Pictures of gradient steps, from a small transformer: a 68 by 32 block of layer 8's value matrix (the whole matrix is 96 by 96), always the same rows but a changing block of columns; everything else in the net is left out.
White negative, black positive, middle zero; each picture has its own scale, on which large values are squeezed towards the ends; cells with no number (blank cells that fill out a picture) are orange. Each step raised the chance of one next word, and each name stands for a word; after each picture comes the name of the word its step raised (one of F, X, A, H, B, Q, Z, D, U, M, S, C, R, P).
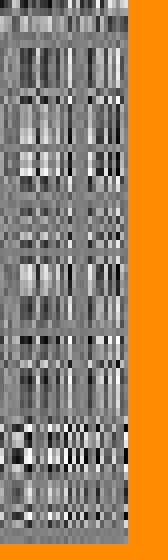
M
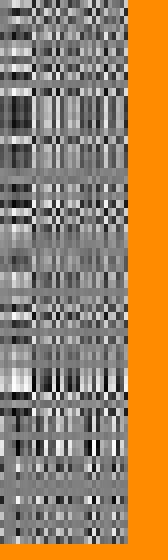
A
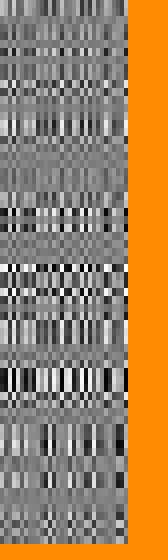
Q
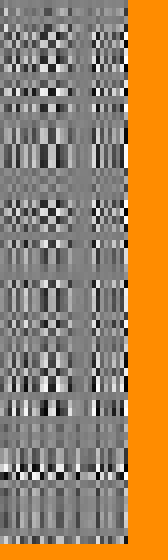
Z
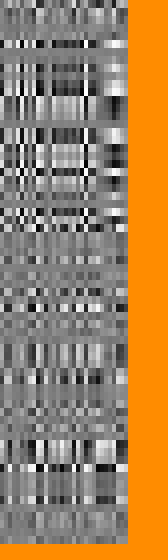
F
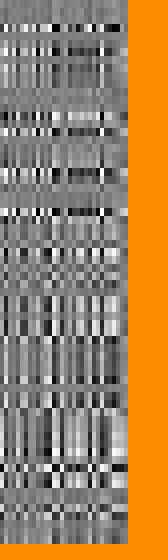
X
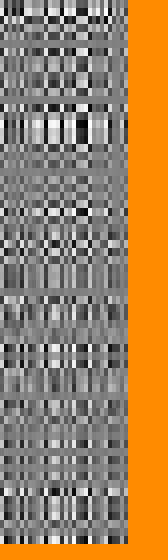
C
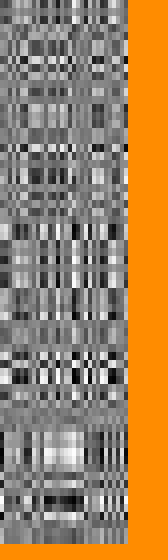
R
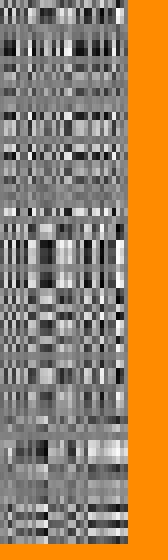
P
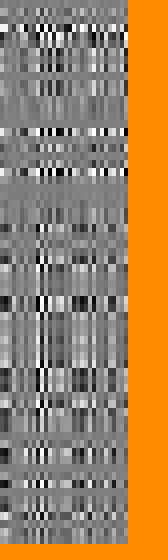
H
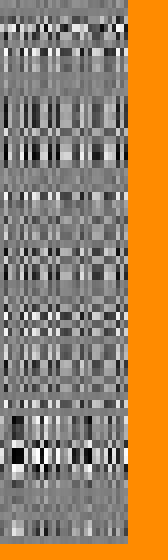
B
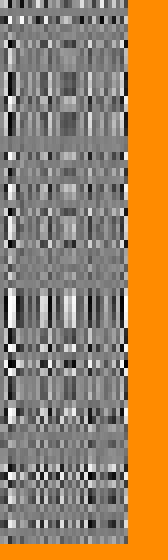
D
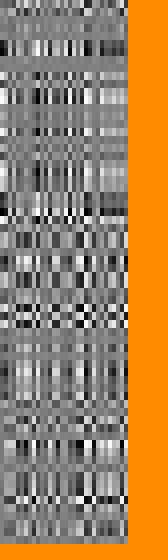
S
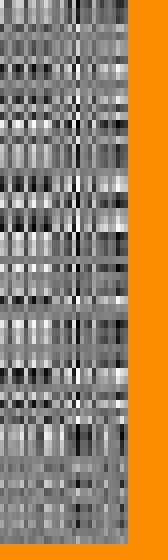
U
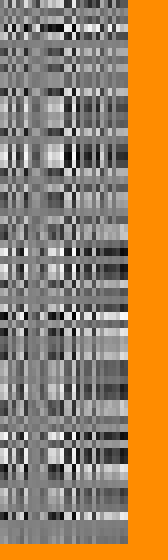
B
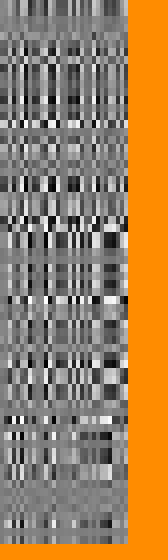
U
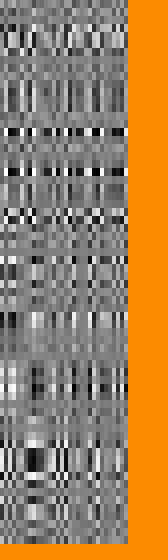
H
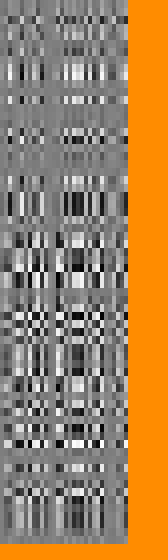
S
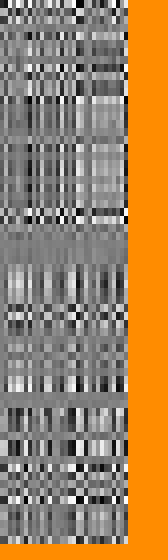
A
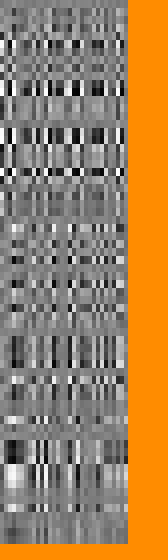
F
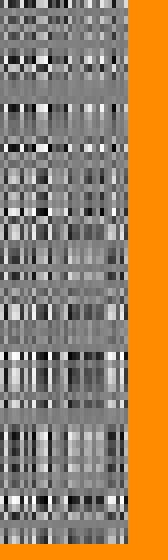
R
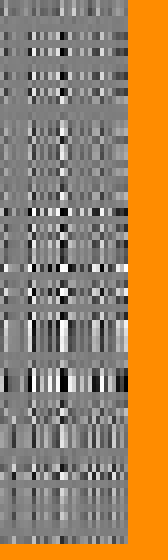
Q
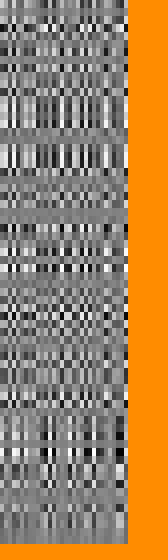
B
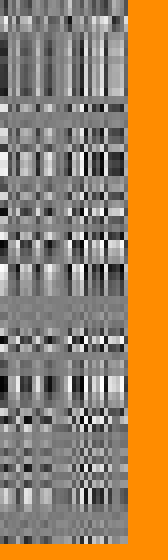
M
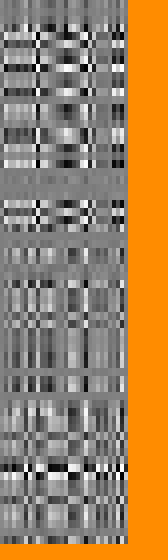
Z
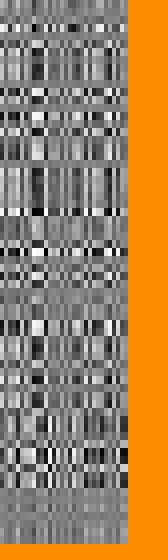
X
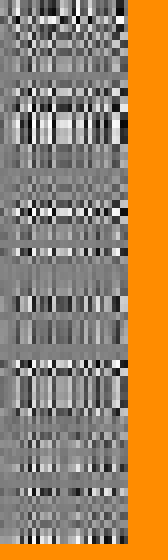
C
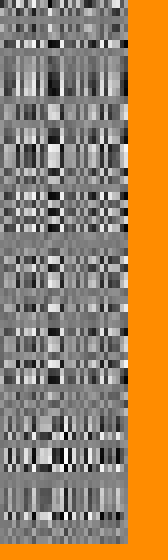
F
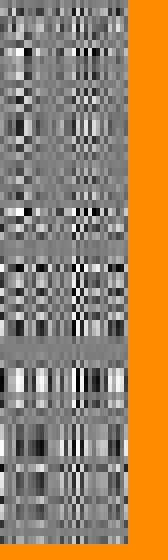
Q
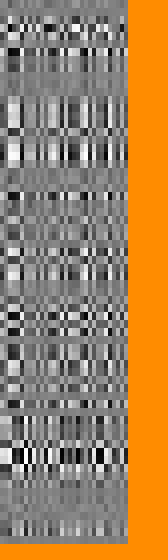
B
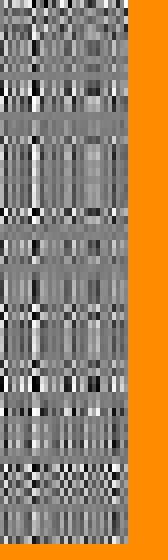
A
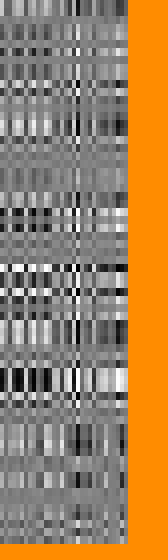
Q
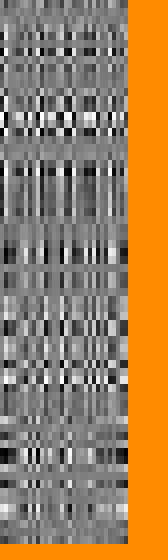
X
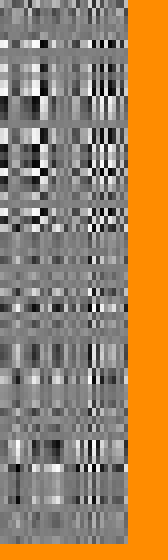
F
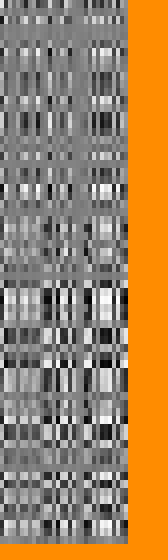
D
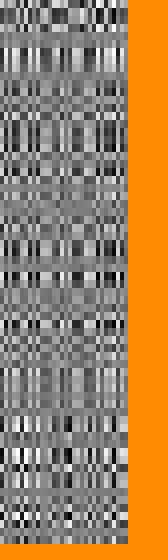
P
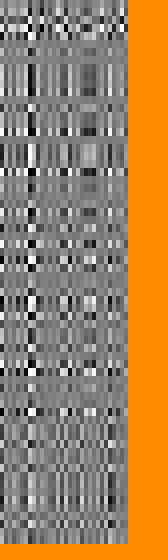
H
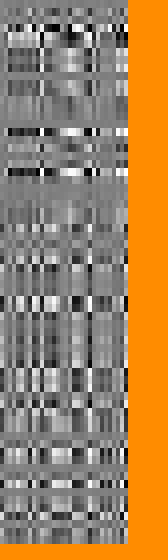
H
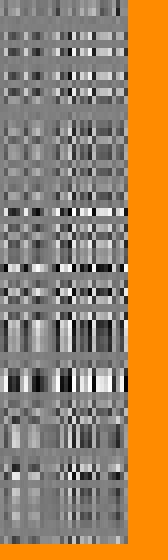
Q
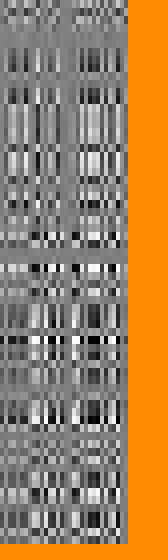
M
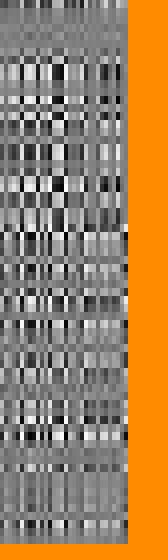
U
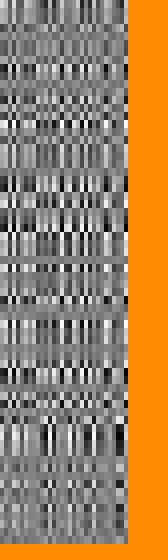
U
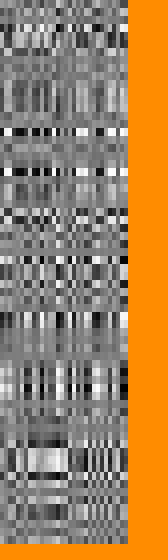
H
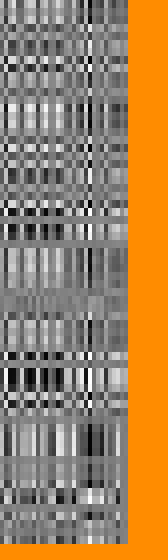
R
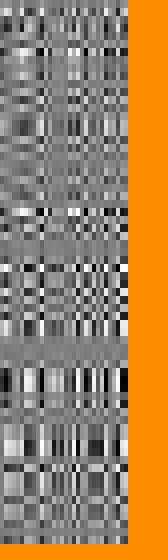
Q
